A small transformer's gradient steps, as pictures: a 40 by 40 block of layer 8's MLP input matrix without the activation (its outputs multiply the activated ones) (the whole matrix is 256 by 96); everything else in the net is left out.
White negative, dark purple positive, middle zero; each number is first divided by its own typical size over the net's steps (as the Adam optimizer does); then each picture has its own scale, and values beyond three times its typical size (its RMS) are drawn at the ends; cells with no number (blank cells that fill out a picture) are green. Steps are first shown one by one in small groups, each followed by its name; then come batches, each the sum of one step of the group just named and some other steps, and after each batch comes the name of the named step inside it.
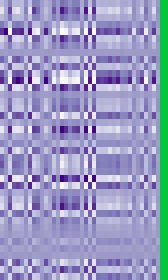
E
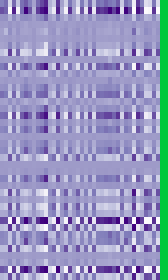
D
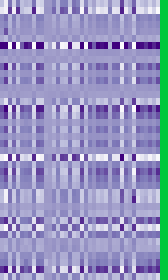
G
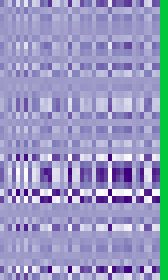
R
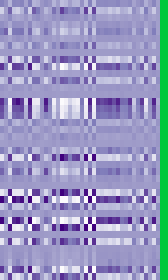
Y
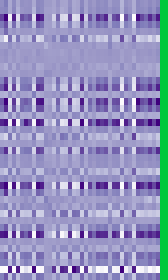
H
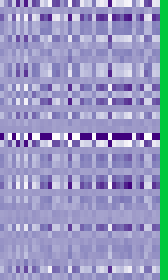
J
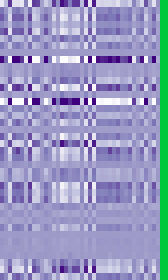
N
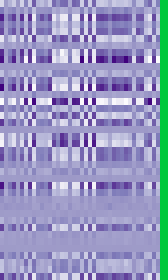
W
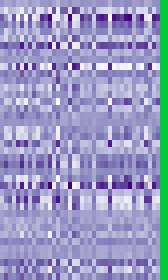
J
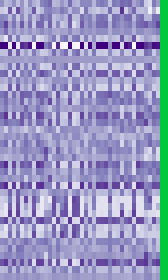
G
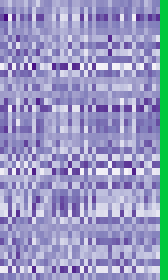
H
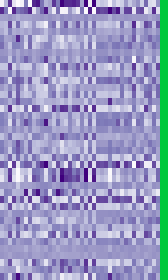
R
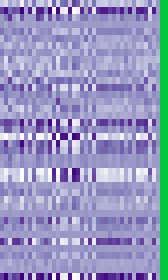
W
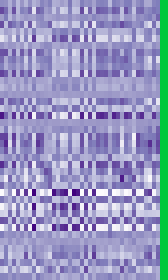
R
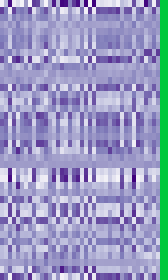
N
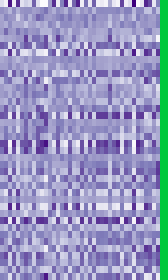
G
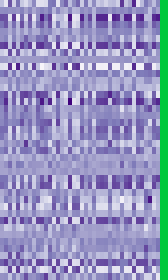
J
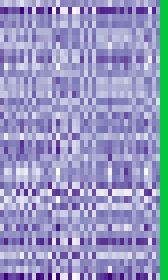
R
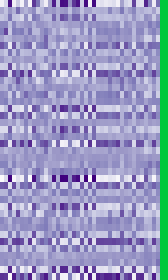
E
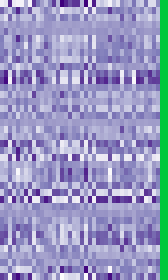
R
